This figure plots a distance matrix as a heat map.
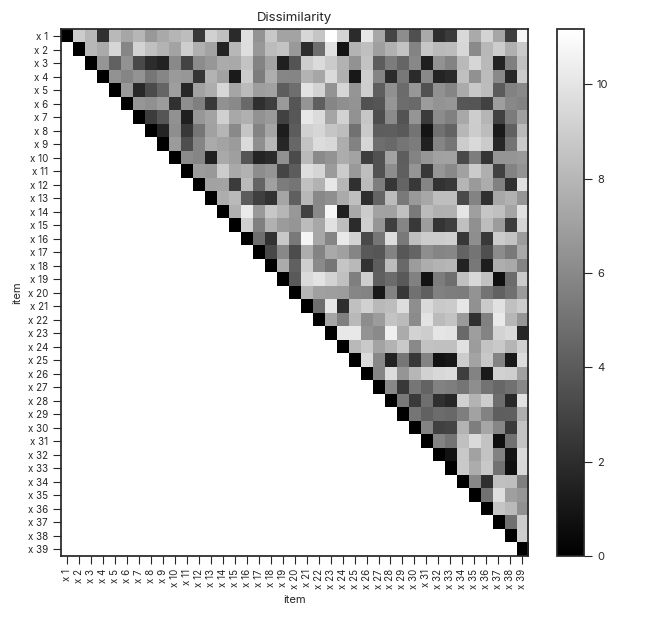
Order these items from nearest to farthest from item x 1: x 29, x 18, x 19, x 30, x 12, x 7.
x 12, x 30, x 29, x 19, x 7, x 18
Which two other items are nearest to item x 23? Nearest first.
x 39, x 34
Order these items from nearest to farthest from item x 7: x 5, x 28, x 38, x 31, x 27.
x 5, x 31, x 27, x 38, x 28
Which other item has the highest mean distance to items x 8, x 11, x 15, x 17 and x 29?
x 21
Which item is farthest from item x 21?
x 16
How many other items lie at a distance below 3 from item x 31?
7
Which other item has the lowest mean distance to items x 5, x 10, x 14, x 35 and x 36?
x 6
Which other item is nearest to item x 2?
x 24
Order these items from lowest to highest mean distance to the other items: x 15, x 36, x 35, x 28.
x 28, x 15, x 36, x 35
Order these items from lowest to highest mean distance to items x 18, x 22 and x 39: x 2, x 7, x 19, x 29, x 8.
x 29, x 2, x 7, x 8, x 19
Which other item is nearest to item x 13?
x 10
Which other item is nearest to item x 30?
x 4
